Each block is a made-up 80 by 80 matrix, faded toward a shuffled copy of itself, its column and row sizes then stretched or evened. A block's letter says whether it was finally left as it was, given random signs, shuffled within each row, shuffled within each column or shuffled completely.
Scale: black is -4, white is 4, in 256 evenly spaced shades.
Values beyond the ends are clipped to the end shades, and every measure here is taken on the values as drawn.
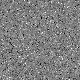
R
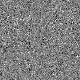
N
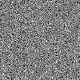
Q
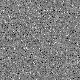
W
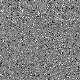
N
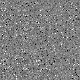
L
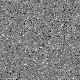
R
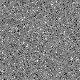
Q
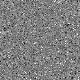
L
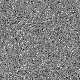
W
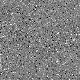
Q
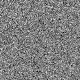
R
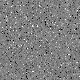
Q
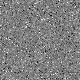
W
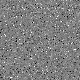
W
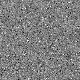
W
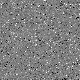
W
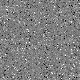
N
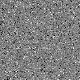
N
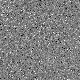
R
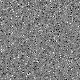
Q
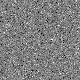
R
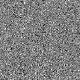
L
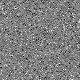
R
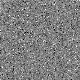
Q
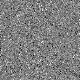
Q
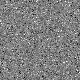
R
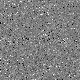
W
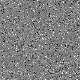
N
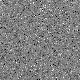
R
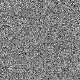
N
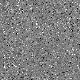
N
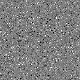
L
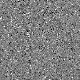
L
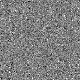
L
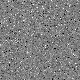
R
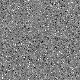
Q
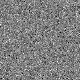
W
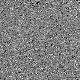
W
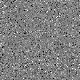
L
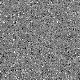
N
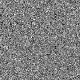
L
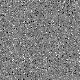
N
